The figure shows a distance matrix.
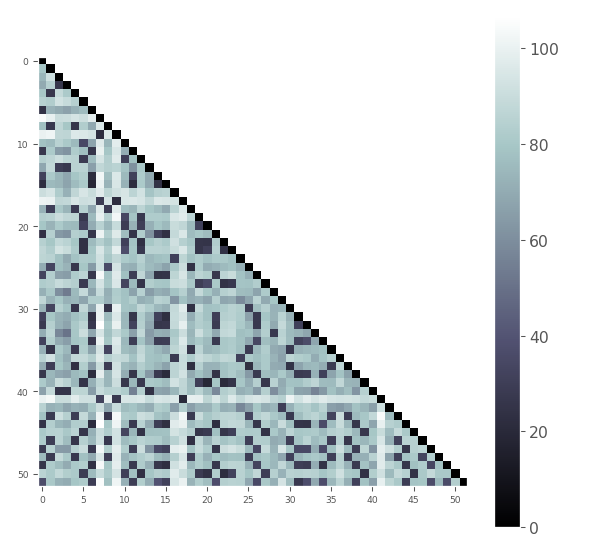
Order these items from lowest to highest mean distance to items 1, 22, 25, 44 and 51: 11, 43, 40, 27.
11, 43, 27, 40
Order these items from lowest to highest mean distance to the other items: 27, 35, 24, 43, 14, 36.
14, 35, 27, 43, 24, 36
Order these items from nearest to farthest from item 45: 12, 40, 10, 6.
12, 10, 6, 40
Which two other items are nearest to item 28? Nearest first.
33, 3
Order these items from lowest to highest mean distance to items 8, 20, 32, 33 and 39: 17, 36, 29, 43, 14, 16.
14, 43, 29, 36, 16, 17
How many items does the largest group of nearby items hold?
15
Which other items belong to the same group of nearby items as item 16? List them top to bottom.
24, 36
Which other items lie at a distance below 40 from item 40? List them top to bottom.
2, 3, 13
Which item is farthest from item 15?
7
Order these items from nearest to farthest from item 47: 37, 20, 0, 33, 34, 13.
0, 34, 13, 33, 37, 20
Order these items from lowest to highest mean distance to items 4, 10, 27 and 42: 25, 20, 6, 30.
20, 25, 30, 6
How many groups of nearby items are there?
8
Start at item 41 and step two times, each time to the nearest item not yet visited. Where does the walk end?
9
